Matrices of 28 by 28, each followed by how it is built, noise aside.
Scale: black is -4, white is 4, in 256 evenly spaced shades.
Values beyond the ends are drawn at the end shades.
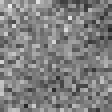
smooth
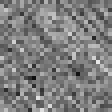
Toeplitz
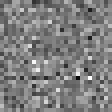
low rank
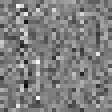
uneven columns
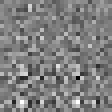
low rank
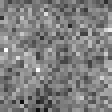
smooth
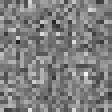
blocks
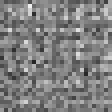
blocks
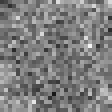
smooth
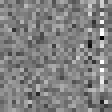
uneven columns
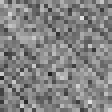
Toeplitz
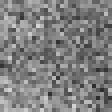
smooth
